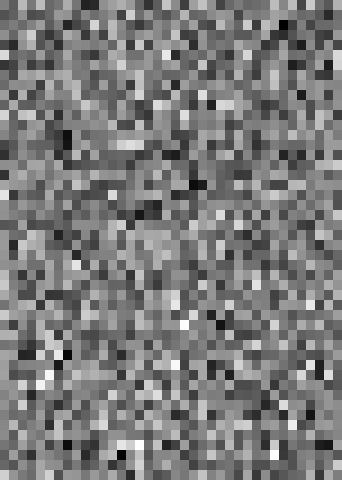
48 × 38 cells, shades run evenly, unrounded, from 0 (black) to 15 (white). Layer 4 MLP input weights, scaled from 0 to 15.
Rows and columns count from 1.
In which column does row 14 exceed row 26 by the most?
9
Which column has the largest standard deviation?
16
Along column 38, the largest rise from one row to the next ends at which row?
6
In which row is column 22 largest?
32
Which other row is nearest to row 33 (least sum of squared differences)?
13
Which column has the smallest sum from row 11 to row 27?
7
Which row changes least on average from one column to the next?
17
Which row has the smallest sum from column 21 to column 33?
4
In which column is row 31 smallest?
5
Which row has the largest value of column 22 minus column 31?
39
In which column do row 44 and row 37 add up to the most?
20
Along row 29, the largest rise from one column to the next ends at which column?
29
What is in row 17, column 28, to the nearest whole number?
6
